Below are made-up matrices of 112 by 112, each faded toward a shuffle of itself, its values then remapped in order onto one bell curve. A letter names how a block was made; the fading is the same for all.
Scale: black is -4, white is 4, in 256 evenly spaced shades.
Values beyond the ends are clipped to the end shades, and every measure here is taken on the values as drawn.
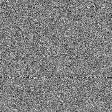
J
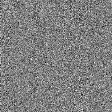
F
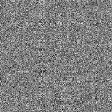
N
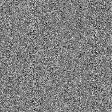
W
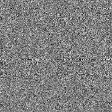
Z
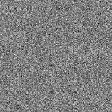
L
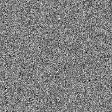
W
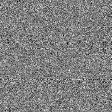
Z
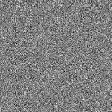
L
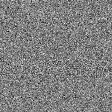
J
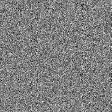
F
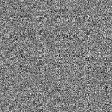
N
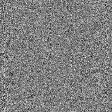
F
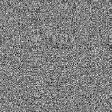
N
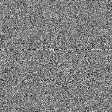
Z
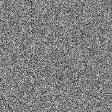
W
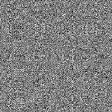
N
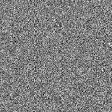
L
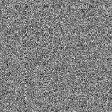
L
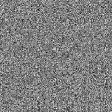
L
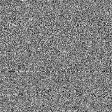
Z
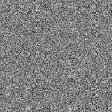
N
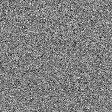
J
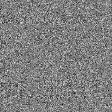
Z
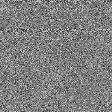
Z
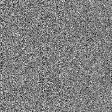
F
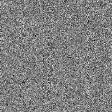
W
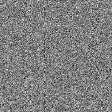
F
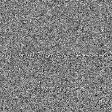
Z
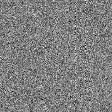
F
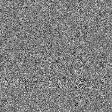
Z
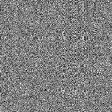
N
